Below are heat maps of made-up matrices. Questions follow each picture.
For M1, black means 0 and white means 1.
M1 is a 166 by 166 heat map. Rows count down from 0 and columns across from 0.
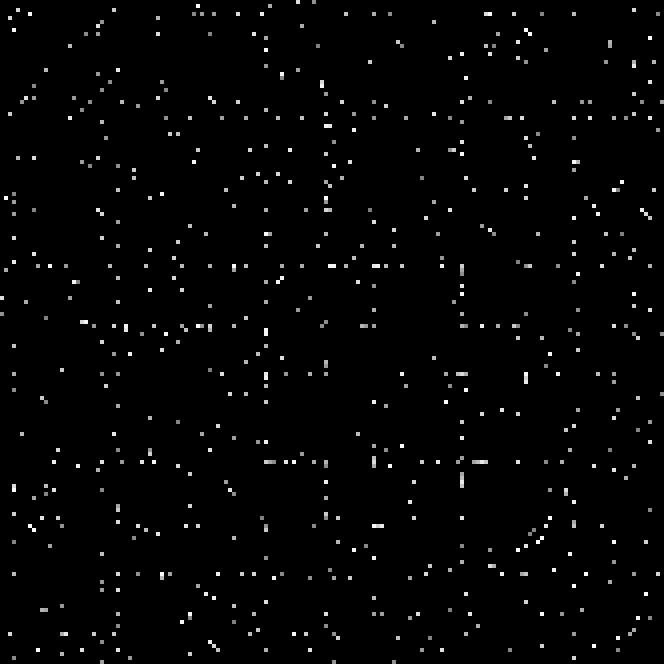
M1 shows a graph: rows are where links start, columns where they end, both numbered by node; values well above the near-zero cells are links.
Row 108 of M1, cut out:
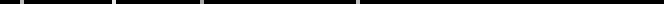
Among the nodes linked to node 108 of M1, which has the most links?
node 28
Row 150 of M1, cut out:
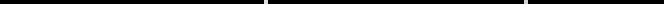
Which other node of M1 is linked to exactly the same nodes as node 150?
node 94
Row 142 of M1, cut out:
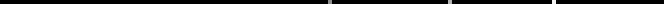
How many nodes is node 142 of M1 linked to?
3
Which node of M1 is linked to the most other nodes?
node 66
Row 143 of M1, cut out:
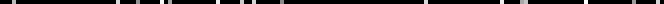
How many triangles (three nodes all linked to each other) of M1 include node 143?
4
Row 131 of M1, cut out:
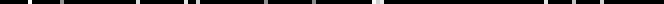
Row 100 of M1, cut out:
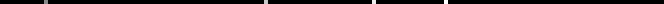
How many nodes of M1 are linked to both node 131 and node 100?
2
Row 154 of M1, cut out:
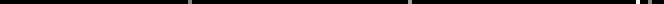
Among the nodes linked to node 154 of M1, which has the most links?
node 162
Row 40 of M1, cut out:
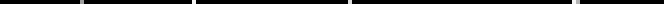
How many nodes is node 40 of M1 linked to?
5
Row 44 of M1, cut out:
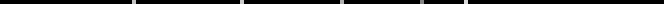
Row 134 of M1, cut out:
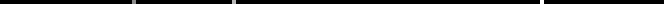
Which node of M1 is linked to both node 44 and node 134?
node 33
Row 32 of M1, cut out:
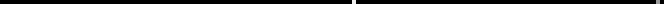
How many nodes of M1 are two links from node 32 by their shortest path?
5
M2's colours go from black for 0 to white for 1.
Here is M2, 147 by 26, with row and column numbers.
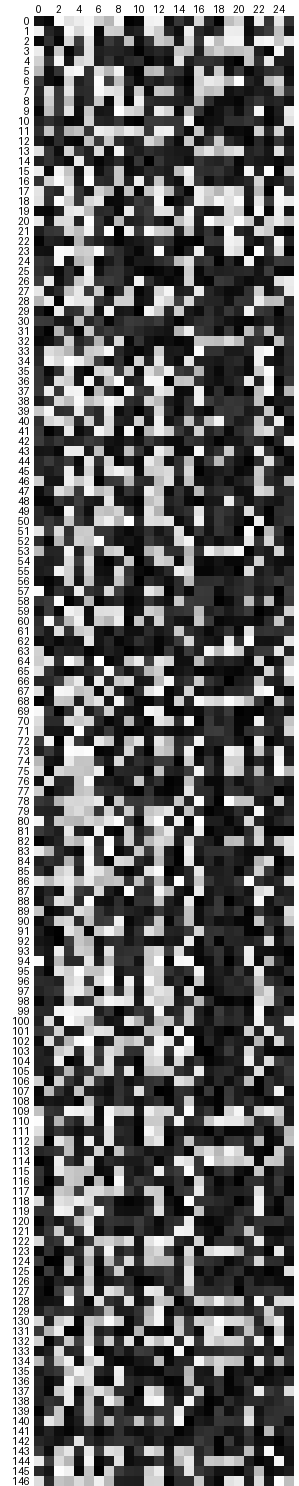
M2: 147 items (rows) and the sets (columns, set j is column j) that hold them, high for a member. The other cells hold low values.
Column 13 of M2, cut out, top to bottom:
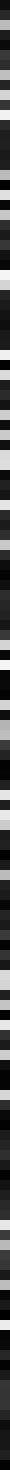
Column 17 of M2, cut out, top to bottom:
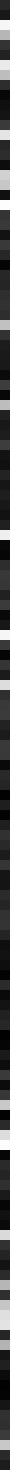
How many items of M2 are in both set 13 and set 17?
5
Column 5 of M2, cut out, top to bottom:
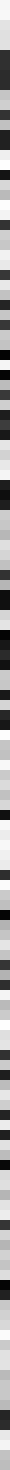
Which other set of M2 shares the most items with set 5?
15
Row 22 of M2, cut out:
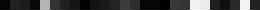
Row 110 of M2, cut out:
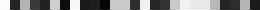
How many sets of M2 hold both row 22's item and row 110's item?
3
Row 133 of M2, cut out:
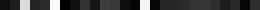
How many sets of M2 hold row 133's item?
3
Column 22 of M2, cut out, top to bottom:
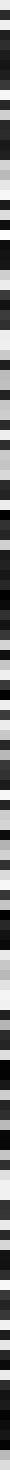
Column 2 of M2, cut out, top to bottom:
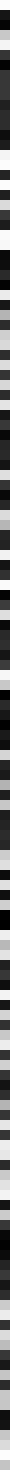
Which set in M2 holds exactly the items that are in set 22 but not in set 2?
9
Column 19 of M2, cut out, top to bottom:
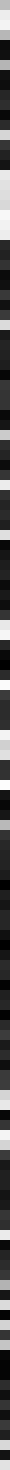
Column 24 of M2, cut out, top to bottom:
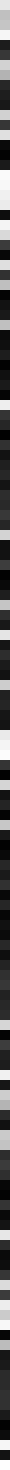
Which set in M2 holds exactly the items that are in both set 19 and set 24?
20
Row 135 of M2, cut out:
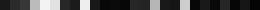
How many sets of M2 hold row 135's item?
6
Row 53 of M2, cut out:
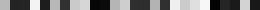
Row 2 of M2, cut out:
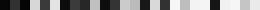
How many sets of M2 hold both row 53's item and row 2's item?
9
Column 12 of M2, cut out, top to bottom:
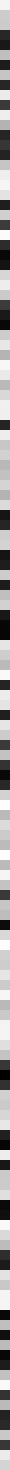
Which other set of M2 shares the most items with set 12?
3
